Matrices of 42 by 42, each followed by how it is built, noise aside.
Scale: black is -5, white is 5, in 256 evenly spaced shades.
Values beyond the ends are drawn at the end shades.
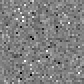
sparse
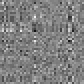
low rank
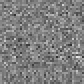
low rank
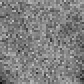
smooth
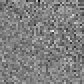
upper triangular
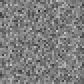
repeating rows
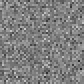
repeating rows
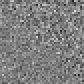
upper triangular
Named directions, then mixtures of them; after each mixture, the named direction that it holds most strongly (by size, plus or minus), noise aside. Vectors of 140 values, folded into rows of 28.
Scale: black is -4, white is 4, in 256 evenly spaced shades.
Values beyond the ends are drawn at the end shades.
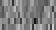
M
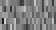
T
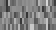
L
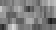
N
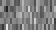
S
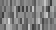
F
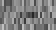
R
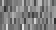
R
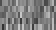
M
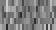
S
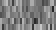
M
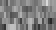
N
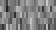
L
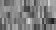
N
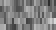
N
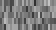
R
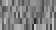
M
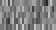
F
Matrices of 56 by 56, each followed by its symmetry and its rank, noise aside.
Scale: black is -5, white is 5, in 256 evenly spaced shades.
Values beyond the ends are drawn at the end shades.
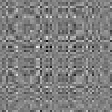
symmetric, rank two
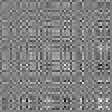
symmetric, rank two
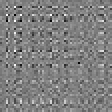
symmetric, rank two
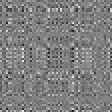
no symmetry, rank two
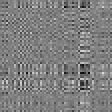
no symmetry, rank two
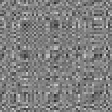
symmetric, rank three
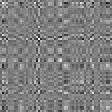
symmetric, rank two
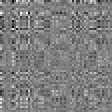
antisymmetric, rank two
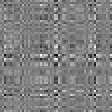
no symmetry, rank two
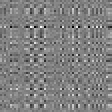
no symmetry, rank one
